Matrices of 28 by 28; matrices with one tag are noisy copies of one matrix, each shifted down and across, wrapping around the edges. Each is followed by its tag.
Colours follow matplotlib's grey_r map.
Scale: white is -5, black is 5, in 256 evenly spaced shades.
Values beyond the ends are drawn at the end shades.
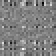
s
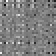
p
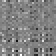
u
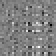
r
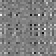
p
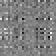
p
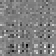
u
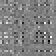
p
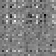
u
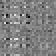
r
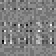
s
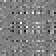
p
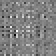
p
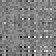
p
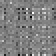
p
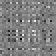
p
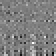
s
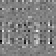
s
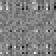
s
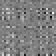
p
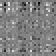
u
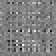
p
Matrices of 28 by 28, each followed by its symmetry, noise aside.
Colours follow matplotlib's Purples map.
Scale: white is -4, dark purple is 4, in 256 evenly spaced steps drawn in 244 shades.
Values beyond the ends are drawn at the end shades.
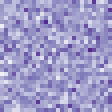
no symmetry.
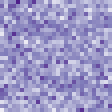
same after a half turn.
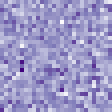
antisymmetric.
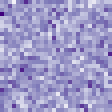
antisymmetric.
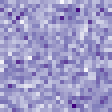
symmetric.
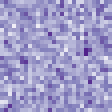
same after a half turn.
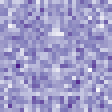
mirrored left to right.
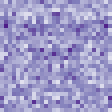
mirrored left to right.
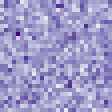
no symmetry.
